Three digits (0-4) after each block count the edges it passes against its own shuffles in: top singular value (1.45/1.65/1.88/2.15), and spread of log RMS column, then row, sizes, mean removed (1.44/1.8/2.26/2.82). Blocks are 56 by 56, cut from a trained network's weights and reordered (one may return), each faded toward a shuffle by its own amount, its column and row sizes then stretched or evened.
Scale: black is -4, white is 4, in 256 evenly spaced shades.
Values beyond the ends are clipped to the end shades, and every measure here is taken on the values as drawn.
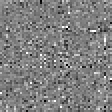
0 3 2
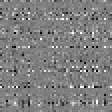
3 2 4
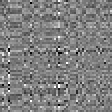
4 2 2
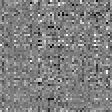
2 3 3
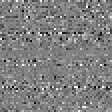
0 0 4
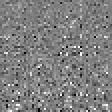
1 2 3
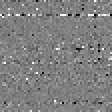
2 0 2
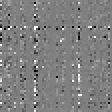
3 4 2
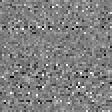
0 0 3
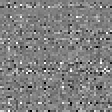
2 2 4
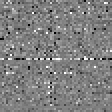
2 1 3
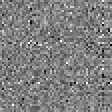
2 1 0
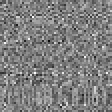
4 0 1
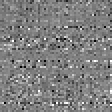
1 1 4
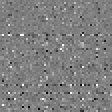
1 1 2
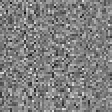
2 2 0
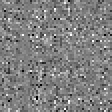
0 2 2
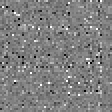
1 1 2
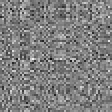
3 1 2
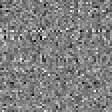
2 1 2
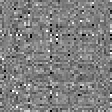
2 2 0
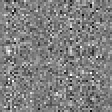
2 3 0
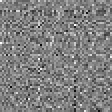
4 0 2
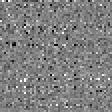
1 1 3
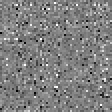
1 2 2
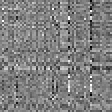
4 2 1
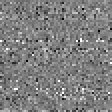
2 0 3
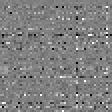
1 1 4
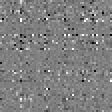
1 2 3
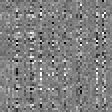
4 4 2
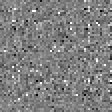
0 1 2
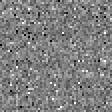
1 0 0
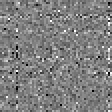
1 1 2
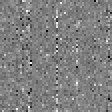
0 3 0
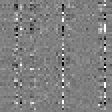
4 3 1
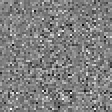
0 2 2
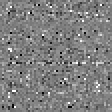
1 1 2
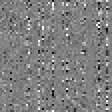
2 4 1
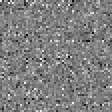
0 1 1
